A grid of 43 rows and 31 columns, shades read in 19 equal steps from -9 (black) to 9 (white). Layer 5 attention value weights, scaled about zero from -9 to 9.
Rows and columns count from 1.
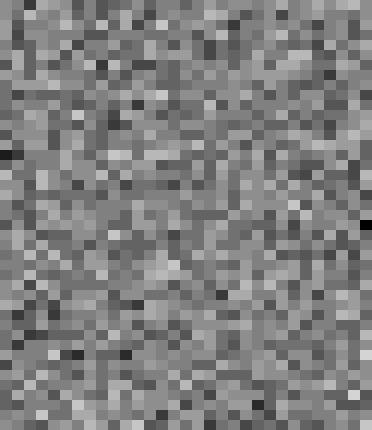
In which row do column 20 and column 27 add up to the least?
3
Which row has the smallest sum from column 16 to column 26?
43
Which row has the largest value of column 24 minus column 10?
12
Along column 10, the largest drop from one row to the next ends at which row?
25
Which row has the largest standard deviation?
16
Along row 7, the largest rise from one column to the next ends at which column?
10
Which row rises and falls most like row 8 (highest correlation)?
19
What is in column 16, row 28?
2
